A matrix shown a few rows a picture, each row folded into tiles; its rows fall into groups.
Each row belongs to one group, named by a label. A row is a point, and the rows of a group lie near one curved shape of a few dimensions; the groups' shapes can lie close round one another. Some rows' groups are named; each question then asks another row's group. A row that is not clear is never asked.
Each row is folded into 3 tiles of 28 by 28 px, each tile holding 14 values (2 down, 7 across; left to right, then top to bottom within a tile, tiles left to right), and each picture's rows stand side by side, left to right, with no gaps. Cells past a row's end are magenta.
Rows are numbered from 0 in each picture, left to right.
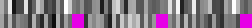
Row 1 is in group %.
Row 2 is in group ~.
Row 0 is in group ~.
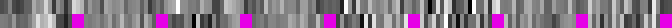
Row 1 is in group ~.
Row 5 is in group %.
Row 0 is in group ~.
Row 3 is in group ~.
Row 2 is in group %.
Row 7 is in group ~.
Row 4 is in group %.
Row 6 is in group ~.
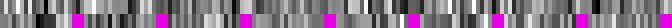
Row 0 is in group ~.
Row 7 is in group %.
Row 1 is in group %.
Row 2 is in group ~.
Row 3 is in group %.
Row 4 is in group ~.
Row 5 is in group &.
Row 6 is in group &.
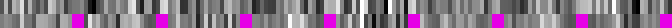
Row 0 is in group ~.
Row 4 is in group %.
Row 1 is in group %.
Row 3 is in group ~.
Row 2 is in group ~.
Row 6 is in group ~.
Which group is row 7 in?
%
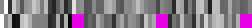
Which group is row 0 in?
&
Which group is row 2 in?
%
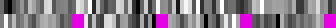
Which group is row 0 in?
%
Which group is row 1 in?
&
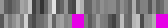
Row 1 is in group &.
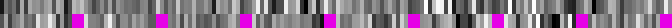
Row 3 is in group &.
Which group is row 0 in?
~
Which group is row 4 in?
~
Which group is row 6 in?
&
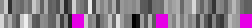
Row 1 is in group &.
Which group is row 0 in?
&
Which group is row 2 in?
~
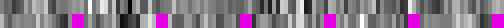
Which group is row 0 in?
~
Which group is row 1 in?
~
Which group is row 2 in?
&
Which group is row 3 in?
%
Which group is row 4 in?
&
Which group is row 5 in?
~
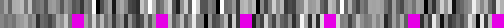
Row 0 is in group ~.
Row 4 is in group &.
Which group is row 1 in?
~
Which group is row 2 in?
%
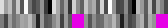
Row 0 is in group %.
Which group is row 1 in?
%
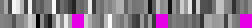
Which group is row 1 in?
&
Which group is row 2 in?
~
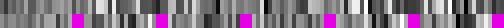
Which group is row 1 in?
~
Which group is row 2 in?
%
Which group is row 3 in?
~
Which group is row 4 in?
~
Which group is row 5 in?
~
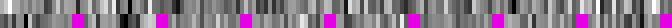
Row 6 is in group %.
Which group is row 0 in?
%
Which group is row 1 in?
~
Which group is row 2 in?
%
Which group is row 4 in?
~
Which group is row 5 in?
%
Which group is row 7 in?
~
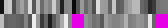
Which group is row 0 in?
&
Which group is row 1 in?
~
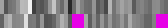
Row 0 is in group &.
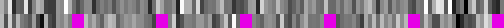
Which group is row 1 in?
&
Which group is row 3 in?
%
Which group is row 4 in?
%
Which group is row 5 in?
~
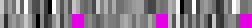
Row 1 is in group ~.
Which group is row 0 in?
%
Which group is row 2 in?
~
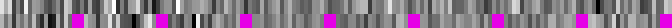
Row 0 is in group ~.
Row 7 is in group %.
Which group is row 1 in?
&
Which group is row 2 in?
%
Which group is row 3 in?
~
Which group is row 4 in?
&
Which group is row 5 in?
~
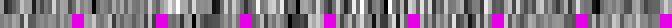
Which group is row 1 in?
%
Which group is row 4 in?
%
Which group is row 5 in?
~
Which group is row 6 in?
&
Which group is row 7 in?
%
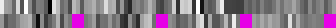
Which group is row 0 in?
%
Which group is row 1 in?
~
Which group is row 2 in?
~
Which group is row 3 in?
~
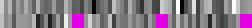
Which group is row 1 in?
%
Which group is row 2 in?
~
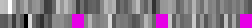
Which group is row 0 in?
%
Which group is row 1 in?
&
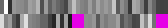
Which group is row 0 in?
&
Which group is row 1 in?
~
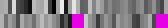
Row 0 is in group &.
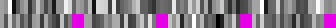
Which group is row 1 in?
~
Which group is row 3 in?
~
